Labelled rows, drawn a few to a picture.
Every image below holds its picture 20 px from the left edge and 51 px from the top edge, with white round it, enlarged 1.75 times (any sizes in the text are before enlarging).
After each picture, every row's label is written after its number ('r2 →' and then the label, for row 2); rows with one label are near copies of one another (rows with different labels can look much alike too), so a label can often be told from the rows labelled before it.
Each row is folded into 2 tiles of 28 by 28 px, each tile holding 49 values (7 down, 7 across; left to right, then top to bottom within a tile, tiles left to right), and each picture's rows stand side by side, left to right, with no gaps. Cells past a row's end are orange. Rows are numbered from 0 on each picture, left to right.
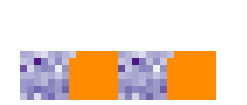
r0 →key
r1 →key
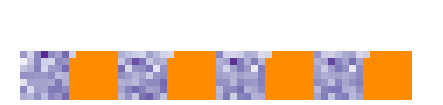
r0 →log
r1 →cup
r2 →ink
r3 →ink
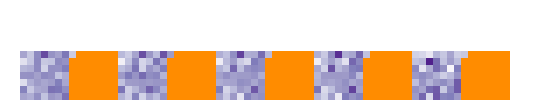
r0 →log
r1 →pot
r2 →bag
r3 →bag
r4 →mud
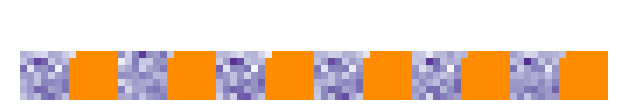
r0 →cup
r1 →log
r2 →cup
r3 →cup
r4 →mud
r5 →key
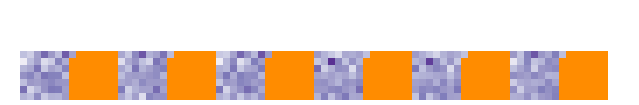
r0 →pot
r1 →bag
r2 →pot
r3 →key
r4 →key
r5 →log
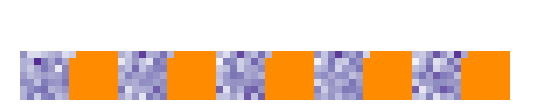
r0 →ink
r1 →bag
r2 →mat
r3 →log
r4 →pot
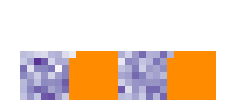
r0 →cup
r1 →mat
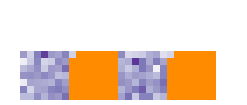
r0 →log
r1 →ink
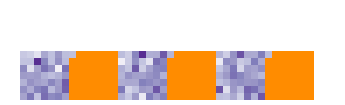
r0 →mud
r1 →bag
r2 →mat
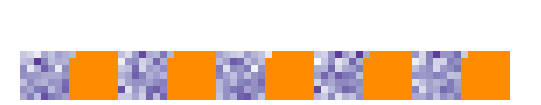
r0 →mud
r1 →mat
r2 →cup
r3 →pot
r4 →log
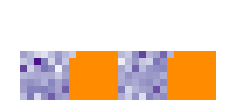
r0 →key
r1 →bag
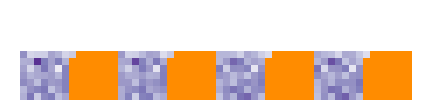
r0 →ink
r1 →ink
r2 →cup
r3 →cup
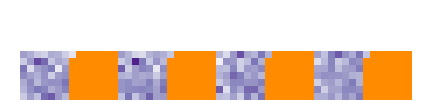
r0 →cup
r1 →key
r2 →mat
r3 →log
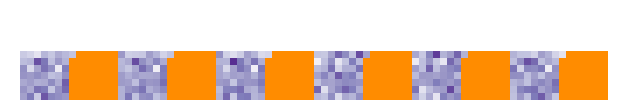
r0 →mud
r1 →ink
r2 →ink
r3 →pot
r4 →bag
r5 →cup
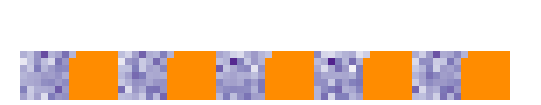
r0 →bag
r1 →mat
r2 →key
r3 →ink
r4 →mat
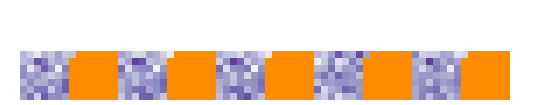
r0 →mud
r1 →cup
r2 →cup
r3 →pot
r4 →ink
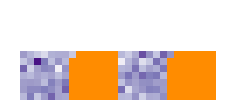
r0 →key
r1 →pot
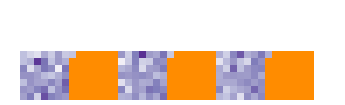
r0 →mud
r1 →log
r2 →bag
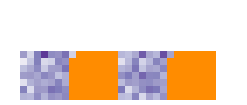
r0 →log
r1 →pot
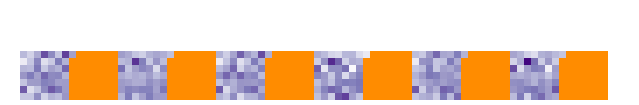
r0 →pot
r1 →key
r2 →pot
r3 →cup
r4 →mat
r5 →key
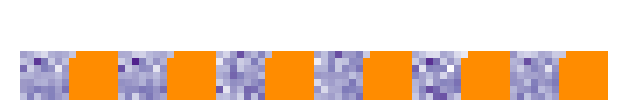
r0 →key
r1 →key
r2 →mat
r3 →log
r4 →cup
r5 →ink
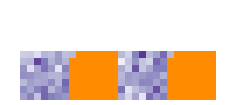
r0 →mud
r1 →bag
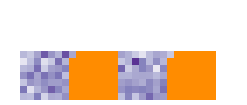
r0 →pot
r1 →key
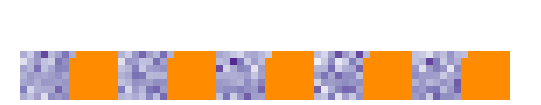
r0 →bag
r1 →mat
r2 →key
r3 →pot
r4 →mud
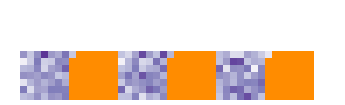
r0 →log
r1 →pot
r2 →cup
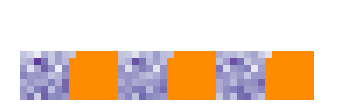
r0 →mud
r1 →mud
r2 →cup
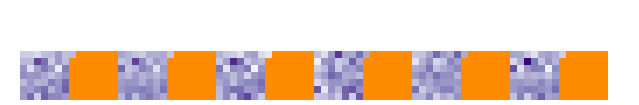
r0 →mud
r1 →key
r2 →cup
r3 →mat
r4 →pot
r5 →key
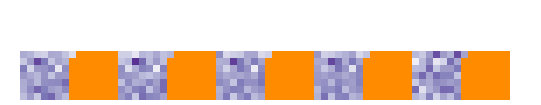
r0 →cup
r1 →mud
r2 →ink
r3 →ink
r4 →pot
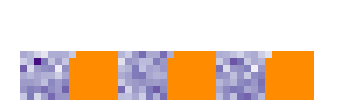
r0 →key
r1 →mat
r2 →cup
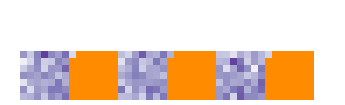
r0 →log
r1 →mat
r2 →mud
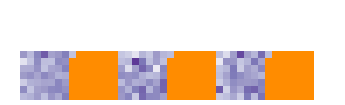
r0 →log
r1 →mud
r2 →mat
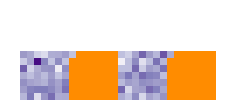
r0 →key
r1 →pot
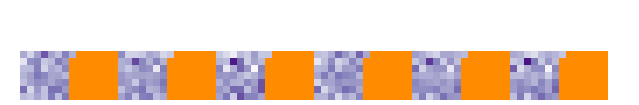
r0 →mat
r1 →ink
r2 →mud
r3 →pot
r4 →key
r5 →key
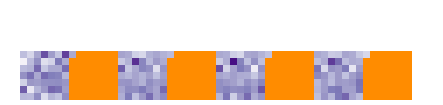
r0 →pot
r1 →key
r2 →key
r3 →cup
